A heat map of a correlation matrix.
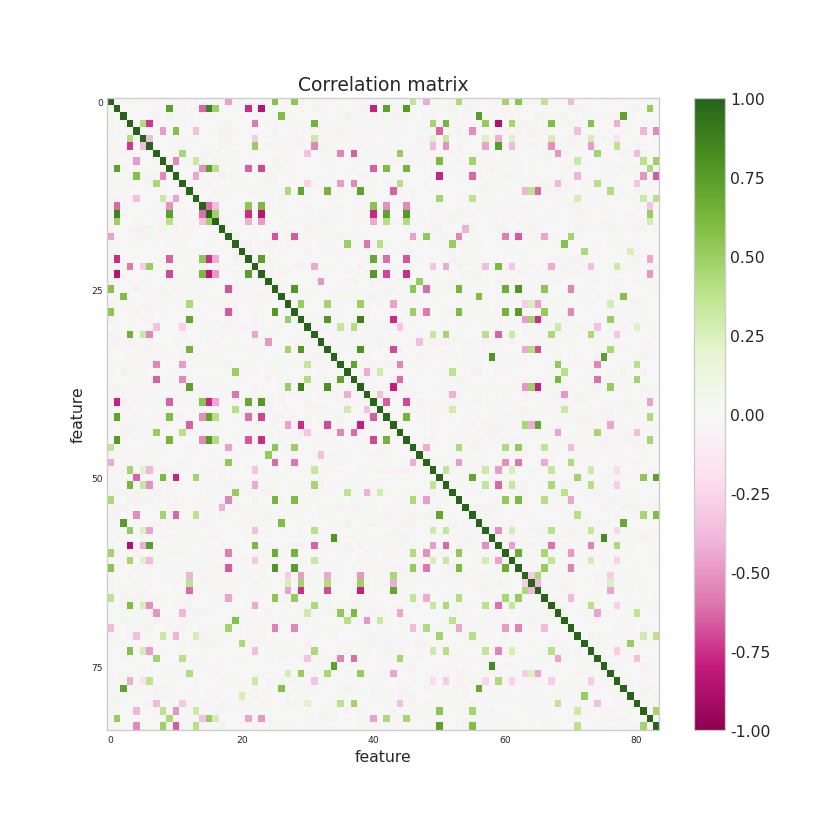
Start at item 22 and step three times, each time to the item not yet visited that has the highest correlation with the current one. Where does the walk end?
77
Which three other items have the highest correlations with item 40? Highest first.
23, 21, 14
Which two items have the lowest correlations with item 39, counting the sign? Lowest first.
19, 69
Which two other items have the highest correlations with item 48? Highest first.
18, 70
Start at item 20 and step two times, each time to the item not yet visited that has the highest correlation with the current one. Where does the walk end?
79
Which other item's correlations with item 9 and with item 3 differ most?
59
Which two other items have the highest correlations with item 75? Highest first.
58, 34
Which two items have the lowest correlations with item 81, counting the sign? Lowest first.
10, 4
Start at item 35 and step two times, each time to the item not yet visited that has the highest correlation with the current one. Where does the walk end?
68
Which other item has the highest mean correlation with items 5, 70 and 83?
50
